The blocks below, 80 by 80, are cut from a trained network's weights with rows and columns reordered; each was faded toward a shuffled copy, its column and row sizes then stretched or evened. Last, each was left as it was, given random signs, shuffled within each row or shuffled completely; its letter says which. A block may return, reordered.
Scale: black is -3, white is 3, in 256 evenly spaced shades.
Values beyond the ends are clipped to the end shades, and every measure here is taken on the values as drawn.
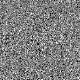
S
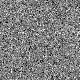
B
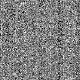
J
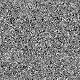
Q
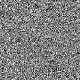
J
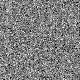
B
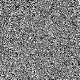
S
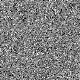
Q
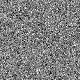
B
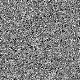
S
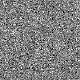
S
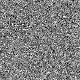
Q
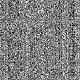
J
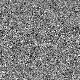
Q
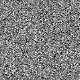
S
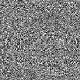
J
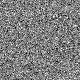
B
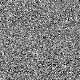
Q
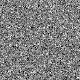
Q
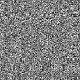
J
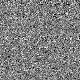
Q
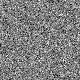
B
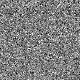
Q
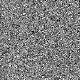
S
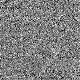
Q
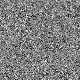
Q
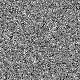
B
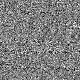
Q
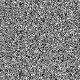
J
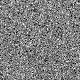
B
